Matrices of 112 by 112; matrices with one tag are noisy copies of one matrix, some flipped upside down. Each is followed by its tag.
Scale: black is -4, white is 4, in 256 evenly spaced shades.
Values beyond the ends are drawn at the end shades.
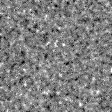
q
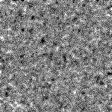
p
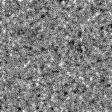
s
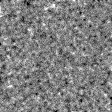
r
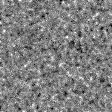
s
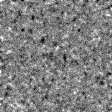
p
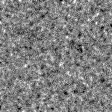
s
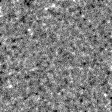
r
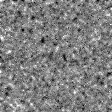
p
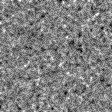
s
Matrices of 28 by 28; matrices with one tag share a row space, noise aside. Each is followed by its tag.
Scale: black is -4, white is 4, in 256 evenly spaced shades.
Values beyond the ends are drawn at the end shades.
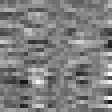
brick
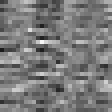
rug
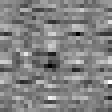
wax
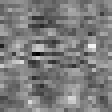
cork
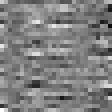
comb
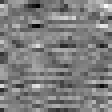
comb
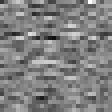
cork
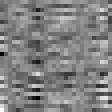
comb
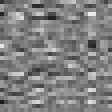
cork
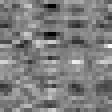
wax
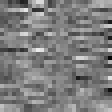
brick
